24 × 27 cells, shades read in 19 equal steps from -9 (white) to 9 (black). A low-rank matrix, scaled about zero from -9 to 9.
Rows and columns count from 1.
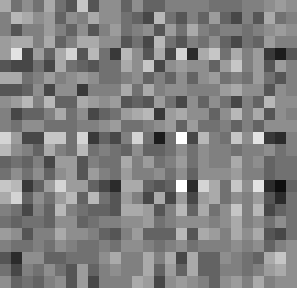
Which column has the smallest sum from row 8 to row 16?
17
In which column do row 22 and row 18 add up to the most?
2
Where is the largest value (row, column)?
16, 26
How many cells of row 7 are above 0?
10
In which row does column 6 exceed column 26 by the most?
22
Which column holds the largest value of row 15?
8
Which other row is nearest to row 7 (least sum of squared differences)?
13
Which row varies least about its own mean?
21
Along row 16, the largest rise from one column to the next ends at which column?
18
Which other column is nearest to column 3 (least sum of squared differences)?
25
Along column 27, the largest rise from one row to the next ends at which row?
5
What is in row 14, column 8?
3
